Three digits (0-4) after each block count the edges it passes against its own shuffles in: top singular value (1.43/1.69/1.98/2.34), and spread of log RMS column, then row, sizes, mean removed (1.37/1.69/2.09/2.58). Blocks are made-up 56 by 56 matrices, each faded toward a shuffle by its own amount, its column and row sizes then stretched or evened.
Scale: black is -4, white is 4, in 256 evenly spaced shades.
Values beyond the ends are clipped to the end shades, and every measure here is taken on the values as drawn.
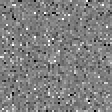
0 1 1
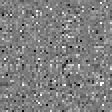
2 2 1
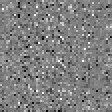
1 3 1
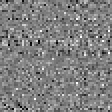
3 0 3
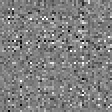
2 3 3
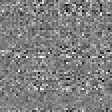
2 2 4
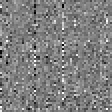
0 4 0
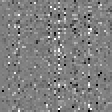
3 4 0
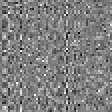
4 3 0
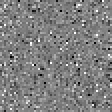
0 2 1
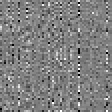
4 4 0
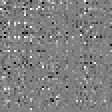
1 4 3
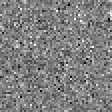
1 1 0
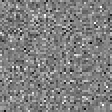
3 0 0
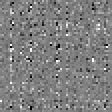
0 4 3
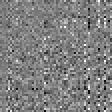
3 4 2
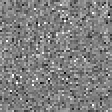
2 0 0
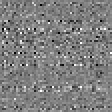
2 1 4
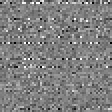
2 1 4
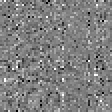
1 3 2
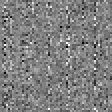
0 4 0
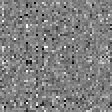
1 3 2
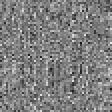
3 3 0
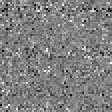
0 1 3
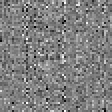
2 4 1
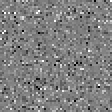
1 1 2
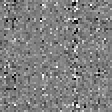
1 4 2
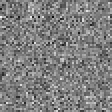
2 0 2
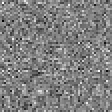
2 1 1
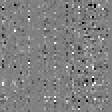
1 4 1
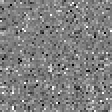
2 0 1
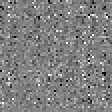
0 3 3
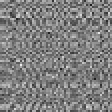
4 0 3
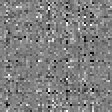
2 4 3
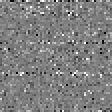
1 0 3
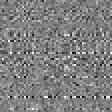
4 1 4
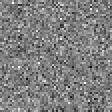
2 1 1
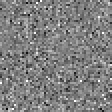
0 0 0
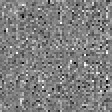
2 2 1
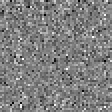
0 1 1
